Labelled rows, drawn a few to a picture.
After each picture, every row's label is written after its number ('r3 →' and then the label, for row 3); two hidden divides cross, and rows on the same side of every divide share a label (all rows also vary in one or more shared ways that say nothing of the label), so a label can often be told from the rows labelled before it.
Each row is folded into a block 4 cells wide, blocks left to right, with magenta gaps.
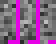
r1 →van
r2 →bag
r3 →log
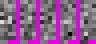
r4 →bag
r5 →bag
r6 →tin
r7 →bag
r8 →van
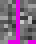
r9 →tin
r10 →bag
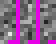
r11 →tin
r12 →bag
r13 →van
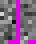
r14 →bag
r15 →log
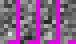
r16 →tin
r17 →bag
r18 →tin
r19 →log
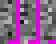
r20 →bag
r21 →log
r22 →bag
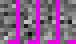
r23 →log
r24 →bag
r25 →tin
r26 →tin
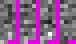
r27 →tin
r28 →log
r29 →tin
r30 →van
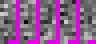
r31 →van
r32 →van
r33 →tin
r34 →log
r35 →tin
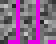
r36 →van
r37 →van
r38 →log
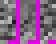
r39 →bag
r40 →tin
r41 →log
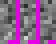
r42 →tin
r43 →log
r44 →bag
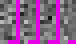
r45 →bag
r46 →log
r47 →tin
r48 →log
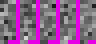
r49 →van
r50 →log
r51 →van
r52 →log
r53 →van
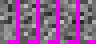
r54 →tin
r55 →van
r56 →log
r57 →bag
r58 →tin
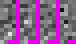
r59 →tin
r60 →log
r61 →log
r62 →van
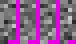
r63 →van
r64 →log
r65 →log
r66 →bag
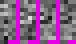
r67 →van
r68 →bag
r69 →tin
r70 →tin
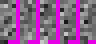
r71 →van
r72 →tin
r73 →log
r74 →van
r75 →van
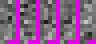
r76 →tin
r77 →log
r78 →tin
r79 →tin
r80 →bag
